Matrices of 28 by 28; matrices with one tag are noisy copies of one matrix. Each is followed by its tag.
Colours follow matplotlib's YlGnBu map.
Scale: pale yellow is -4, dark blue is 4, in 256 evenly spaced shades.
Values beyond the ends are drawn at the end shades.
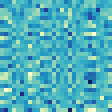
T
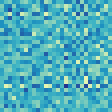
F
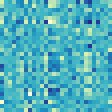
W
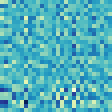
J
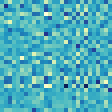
F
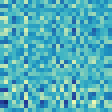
J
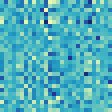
W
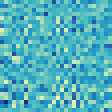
J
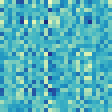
W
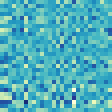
J
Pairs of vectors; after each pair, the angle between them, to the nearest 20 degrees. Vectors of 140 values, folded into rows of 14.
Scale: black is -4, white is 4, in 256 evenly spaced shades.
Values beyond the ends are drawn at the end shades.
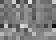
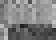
120 degrees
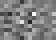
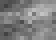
120 degrees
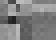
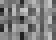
80 degrees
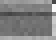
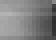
120 degrees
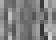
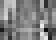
140 degrees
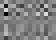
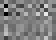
20 degrees
